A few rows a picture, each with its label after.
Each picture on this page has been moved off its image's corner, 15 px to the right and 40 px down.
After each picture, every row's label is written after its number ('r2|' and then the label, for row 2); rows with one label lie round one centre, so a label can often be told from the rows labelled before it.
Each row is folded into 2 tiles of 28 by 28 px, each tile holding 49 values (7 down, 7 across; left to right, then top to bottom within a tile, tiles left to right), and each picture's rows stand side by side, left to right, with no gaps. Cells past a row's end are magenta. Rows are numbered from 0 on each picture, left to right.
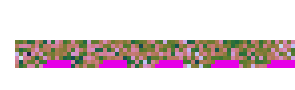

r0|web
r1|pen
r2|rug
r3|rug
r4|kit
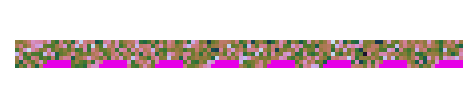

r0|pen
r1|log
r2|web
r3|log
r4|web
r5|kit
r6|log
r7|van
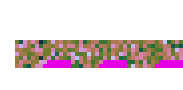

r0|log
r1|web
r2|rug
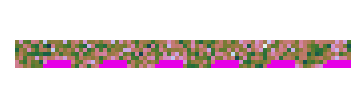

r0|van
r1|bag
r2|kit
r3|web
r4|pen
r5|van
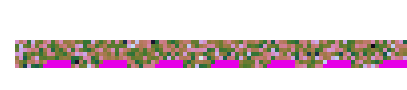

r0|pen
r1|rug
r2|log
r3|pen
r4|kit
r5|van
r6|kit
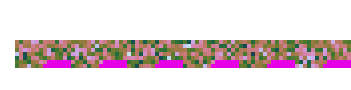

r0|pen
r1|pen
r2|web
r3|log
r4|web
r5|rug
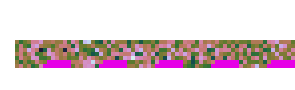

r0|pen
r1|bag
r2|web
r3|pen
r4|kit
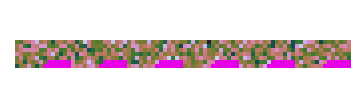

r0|pen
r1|bag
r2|van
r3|log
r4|van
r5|log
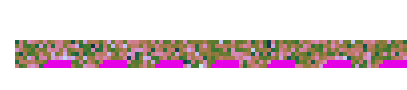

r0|kit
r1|kit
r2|pen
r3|rug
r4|web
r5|van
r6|rug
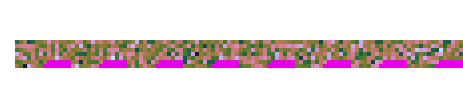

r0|web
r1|van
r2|log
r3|kit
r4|kit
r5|log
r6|log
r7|pen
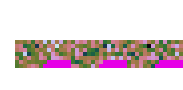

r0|kit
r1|van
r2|kit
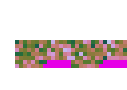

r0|kit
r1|kit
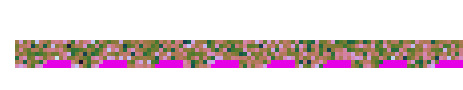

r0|van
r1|van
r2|bag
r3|log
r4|kit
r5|rug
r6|web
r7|log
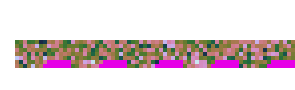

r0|web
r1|bag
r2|kit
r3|bag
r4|pen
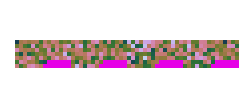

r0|kit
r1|rug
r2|pen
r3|pen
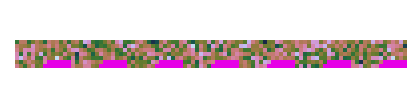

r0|web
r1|bag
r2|log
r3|rug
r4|log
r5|pen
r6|van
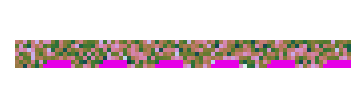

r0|pen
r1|kit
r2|rug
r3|van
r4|rug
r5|rug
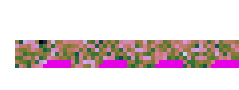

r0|log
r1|bag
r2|pen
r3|pen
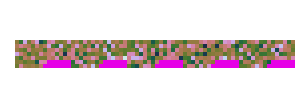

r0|log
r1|kit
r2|web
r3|van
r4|kit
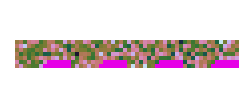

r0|van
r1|bag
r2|rug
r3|kit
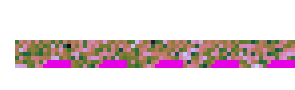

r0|van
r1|pen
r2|log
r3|pen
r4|web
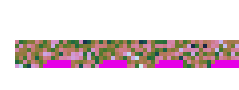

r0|rug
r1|web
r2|web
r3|kit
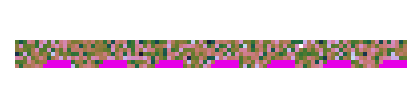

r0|kit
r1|kit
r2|web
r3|log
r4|rug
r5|log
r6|web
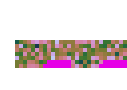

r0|kit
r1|van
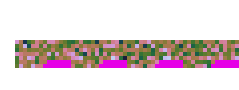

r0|rug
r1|web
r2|van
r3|kit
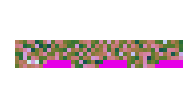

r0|bag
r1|kit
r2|rug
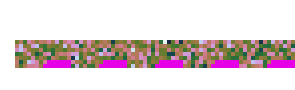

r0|bag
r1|pen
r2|rug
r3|pen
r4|bag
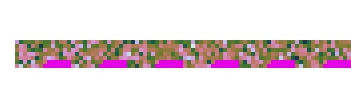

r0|rug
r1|rug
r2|web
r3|web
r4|web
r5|rug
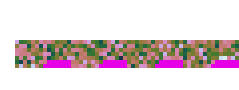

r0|rug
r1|bag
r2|kit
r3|van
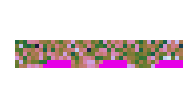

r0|kit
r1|bag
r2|van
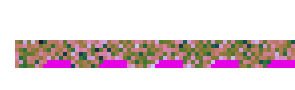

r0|log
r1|pen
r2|van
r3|van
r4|kit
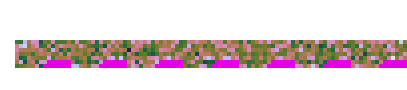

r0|log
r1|van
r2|van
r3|kit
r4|van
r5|rug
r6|van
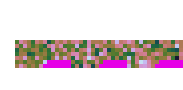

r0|van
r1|pen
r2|bag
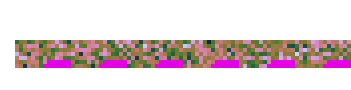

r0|web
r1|pen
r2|pen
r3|log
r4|van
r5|pen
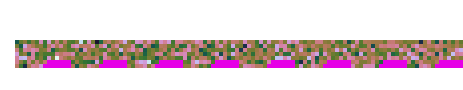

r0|web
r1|log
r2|bag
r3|bag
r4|van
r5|rug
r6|kit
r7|web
